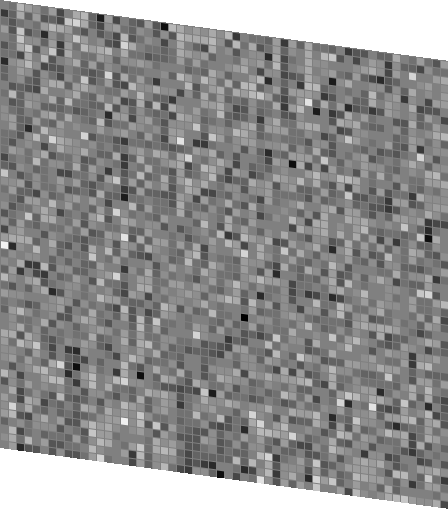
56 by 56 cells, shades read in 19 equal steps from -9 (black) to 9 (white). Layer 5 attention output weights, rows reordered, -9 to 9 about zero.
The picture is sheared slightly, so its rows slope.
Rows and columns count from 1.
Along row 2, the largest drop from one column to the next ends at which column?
43
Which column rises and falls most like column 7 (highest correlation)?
56
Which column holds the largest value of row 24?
17
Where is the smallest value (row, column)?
36, 31
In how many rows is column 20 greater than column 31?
27
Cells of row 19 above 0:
22
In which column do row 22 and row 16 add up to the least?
16
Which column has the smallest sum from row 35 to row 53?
10
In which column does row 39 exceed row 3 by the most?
34
